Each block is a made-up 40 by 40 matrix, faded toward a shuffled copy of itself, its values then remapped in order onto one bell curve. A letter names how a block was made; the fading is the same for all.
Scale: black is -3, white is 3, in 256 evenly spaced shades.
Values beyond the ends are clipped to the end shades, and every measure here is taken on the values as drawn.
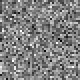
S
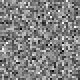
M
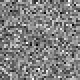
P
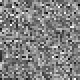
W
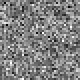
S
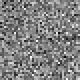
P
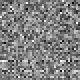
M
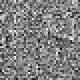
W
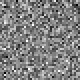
P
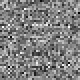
M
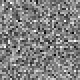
P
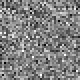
P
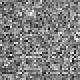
M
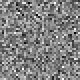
S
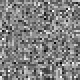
M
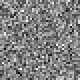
P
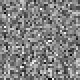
W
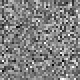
W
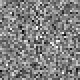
S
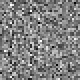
W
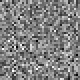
W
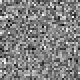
M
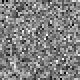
S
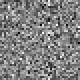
S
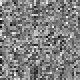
W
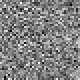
M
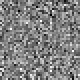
W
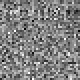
M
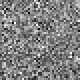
S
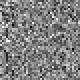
W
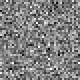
P
